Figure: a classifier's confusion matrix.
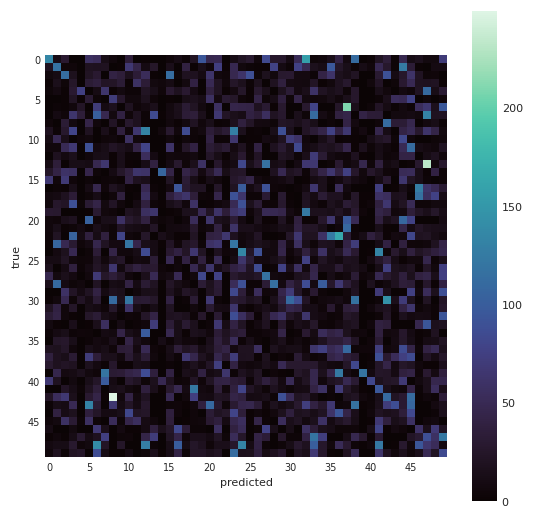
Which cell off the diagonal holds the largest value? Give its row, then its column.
42, 8
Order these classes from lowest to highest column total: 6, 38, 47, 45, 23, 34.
34, 38, 6, 47, 45, 23
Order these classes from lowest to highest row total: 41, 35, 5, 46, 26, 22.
35, 5, 46, 41, 26, 22
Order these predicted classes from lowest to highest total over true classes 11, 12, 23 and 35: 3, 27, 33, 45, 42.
27, 42, 33, 3, 45
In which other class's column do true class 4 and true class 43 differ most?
5
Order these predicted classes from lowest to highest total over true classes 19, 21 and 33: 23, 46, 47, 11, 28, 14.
14, 11, 28, 46, 47, 23
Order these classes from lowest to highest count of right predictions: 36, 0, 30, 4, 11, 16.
11, 36, 4, 16, 30, 0
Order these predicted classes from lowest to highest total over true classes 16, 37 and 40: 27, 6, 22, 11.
11, 22, 6, 27
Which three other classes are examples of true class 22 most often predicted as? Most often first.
36, 35, 3
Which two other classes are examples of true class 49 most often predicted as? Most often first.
23, 6
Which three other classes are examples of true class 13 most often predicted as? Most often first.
47, 27, 24
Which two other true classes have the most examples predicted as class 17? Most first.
9, 37
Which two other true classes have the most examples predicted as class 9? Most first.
22, 20
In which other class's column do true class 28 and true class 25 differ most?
1
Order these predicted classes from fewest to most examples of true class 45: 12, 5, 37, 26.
12, 37, 26, 5
